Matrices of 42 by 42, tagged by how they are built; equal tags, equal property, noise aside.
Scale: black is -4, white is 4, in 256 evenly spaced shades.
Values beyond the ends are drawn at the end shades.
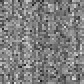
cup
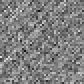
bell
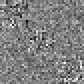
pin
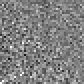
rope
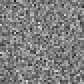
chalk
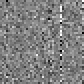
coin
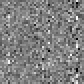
coin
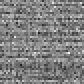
cup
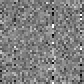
coin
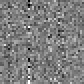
coin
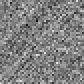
bell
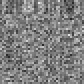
cup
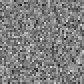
chalk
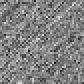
bell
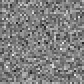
chalk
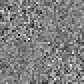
pin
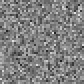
chalk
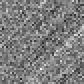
bell
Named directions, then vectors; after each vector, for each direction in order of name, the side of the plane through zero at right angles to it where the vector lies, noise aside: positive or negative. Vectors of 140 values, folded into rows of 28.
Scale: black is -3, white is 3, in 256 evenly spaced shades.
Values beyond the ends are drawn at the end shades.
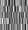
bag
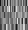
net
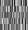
positive, positive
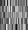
negative, positive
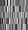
negative, positive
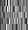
negative, positive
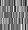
positive, positive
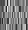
negative, positive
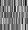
positive, positive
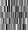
positive, negative
